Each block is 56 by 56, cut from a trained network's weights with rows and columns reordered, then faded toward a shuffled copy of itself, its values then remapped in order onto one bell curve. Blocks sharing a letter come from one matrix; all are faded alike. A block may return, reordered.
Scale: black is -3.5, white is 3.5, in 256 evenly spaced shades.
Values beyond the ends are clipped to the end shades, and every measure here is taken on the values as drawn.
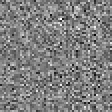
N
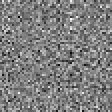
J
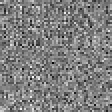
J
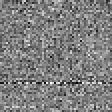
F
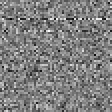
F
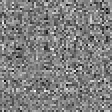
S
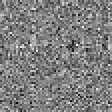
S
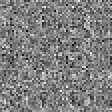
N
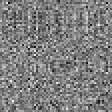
J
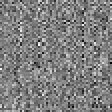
N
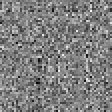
S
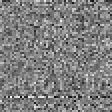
F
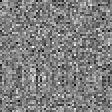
J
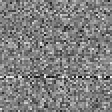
F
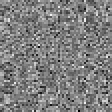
J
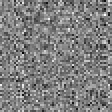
N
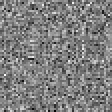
J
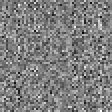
N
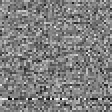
F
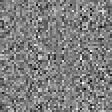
N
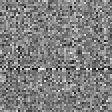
F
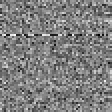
F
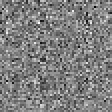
J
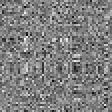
N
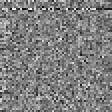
F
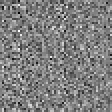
J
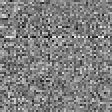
F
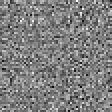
J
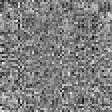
N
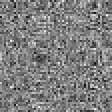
N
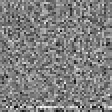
F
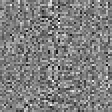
N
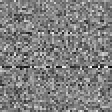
F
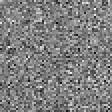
S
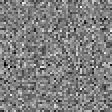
S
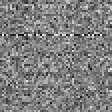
F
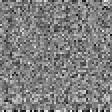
F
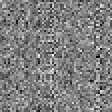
N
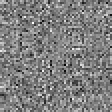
J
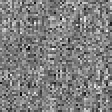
S
